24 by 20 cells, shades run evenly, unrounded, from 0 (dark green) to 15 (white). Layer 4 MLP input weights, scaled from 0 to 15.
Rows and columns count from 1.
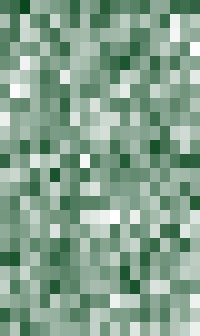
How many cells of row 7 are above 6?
12
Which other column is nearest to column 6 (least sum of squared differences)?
15
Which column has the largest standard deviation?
20
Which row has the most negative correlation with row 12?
13
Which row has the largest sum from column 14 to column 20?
24
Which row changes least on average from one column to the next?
10
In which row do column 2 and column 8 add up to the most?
7
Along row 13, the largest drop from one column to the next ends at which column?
6
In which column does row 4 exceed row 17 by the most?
17
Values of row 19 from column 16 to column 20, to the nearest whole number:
8 6 7 10 11
